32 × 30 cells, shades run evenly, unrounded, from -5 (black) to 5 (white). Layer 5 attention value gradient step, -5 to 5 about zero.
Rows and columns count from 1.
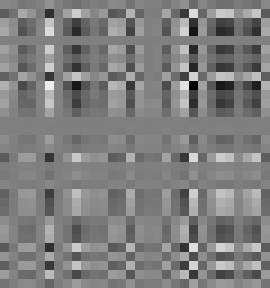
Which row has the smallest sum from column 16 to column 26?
10
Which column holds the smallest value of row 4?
22
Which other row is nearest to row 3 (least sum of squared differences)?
6
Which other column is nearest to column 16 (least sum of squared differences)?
23
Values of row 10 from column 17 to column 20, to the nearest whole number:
0 0 -2 1
